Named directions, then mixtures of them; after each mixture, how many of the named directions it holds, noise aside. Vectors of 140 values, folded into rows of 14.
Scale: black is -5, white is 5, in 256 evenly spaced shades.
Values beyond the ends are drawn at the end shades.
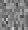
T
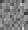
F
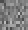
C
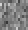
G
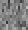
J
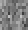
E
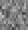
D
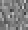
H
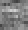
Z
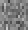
four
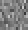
one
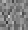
four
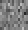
four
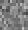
three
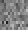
two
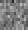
four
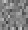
three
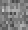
two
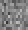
four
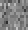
one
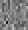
two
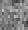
three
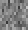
one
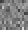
three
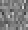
one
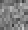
two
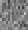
four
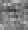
one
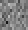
four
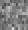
three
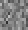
three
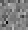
three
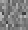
four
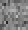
four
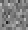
four
